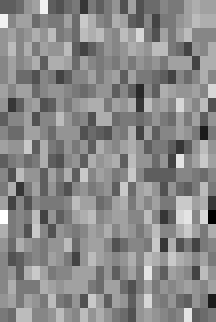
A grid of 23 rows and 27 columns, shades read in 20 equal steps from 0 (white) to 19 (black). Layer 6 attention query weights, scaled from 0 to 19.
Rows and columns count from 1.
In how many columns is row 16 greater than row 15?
11
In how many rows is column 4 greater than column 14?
9
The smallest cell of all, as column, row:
1, 16
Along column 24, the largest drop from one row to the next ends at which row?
23
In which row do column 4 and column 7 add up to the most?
17
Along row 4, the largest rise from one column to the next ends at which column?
10
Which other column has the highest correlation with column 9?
3
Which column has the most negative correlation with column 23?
4
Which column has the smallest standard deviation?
14
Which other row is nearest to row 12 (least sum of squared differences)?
6
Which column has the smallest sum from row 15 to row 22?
19
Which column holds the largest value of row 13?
2
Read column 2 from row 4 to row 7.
5 7 7 9
